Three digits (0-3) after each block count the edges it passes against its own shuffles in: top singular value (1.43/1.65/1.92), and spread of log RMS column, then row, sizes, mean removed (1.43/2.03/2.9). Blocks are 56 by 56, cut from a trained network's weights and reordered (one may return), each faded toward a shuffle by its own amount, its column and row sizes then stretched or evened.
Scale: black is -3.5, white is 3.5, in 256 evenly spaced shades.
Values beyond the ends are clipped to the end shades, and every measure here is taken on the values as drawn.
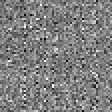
2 2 0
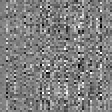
3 3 1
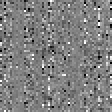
0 3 0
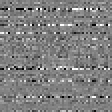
3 0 3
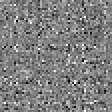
0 2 2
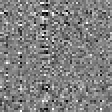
3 2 2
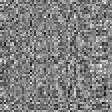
3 2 0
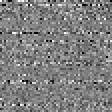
1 0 3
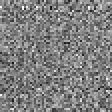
2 0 1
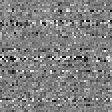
1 0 3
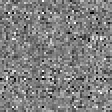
1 1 2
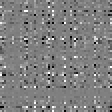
2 3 3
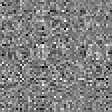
3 1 2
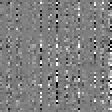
1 3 2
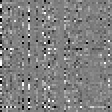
1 3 1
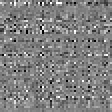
3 2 3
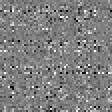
0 2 2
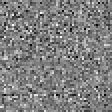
0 1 2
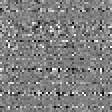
1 1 3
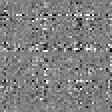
1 2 3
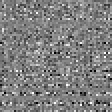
1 1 3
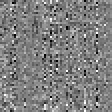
0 3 0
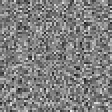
3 1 0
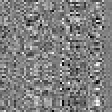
3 3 1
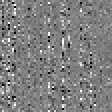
0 3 0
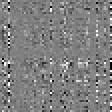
3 3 2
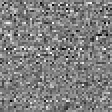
0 0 2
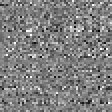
2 0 3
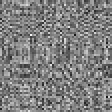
3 1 0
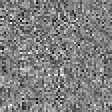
2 1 1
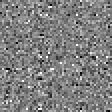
1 1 1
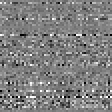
2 0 3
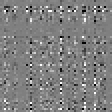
3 3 3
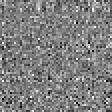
1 1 2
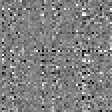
2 2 2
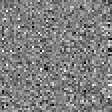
1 2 1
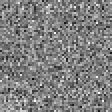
1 0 0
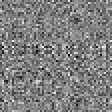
3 1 2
